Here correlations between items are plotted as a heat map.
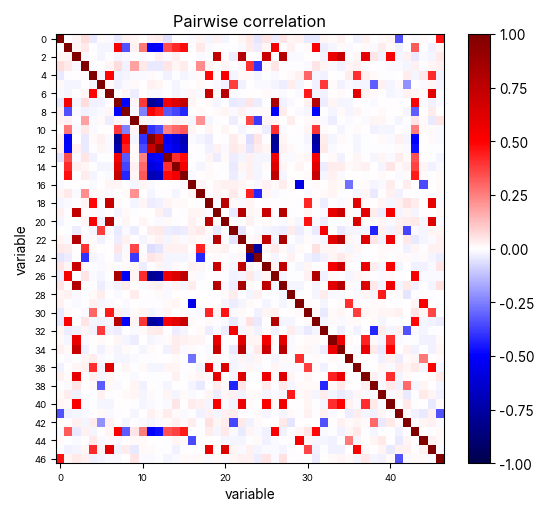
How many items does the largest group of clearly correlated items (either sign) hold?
12
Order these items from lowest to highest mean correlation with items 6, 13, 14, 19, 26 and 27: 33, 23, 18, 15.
23, 18, 33, 15
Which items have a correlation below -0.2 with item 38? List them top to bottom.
5, 21, 32
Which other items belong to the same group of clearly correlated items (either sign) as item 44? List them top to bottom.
16, 29, 35
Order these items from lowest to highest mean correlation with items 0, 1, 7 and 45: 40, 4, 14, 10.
40, 4, 10, 14
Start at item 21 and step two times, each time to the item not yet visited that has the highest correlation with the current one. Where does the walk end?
5
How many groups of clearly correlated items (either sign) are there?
8
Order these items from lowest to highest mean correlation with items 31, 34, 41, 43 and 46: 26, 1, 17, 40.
17, 40, 1, 26
